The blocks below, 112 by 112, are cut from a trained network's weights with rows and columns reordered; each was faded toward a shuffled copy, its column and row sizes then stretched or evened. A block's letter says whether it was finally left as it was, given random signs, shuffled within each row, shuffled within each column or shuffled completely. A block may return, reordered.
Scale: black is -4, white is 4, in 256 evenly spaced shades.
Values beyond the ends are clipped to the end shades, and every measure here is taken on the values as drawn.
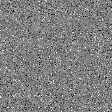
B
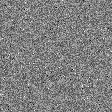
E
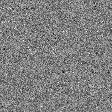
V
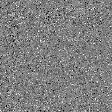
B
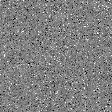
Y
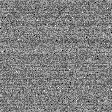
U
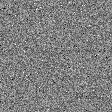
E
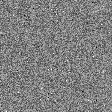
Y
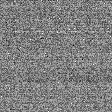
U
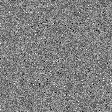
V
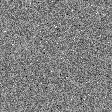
E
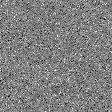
E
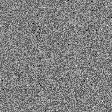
B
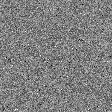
V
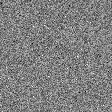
E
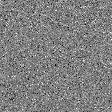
V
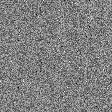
Y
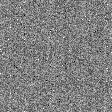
Y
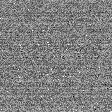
V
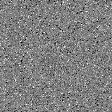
Y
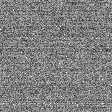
V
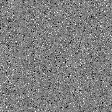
Y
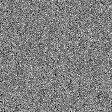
Y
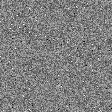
Y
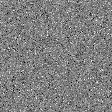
E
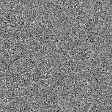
B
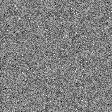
Y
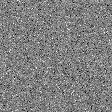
E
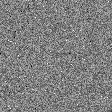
E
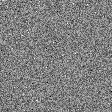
E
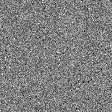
Y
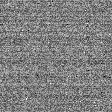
U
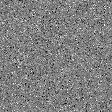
E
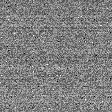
U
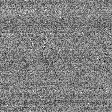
U
